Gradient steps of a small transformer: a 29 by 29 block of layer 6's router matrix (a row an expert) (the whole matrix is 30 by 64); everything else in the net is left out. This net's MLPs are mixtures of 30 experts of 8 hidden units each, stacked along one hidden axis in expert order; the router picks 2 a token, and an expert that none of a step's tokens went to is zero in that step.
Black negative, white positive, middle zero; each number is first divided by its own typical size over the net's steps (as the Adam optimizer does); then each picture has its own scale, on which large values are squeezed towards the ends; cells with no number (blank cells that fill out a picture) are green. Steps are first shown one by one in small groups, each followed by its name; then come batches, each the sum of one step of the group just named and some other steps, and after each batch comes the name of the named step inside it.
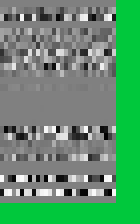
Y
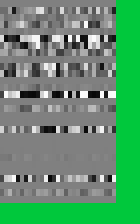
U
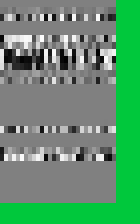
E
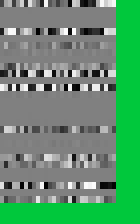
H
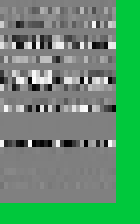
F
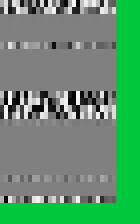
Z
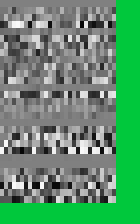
U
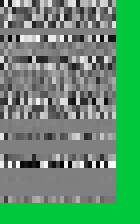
Z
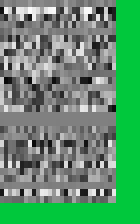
F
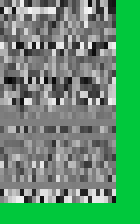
U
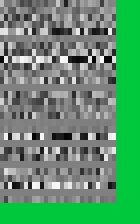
Z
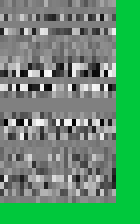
H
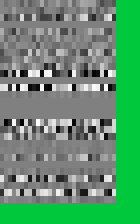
Y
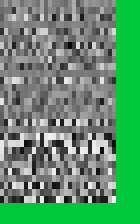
Z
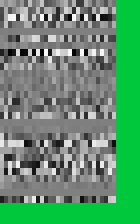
Z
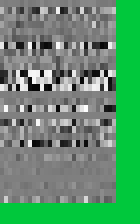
F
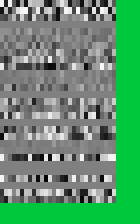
Y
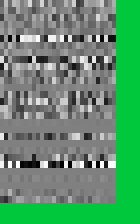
Z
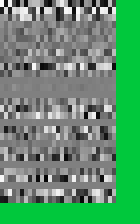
Y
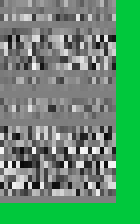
Y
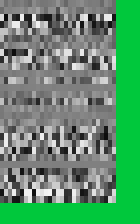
Y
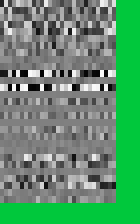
H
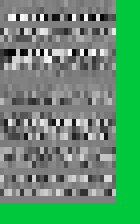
Y
